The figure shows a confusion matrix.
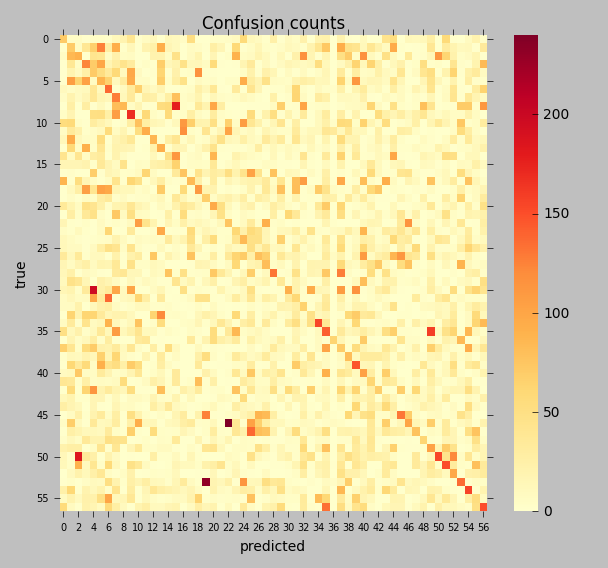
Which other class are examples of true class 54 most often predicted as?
37
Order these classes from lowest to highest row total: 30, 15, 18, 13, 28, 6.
15, 13, 6, 28, 18, 30
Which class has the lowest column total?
36
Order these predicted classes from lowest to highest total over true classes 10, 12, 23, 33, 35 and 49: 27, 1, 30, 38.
30, 27, 38, 1
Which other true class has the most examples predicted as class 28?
16
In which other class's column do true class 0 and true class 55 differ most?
6
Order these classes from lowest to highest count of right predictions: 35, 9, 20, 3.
20, 3, 35, 9
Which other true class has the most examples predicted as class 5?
1
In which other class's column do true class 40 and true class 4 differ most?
18
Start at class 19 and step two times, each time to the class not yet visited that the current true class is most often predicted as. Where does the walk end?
24
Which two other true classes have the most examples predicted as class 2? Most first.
50, 51
